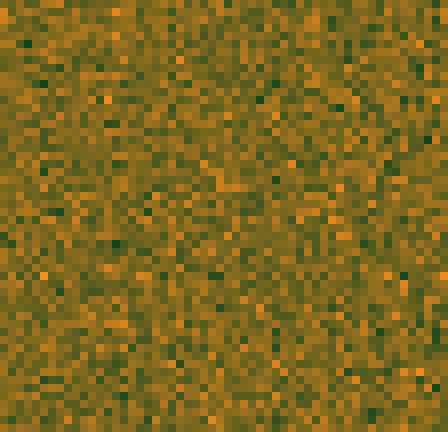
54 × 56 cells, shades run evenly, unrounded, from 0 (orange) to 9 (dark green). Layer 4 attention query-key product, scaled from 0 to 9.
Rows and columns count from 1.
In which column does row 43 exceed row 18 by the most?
55
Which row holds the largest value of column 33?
13
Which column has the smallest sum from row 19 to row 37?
22
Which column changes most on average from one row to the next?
6
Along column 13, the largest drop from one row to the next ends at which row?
10
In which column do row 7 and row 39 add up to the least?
33
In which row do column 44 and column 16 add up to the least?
41
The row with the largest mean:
31
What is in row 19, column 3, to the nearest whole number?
5
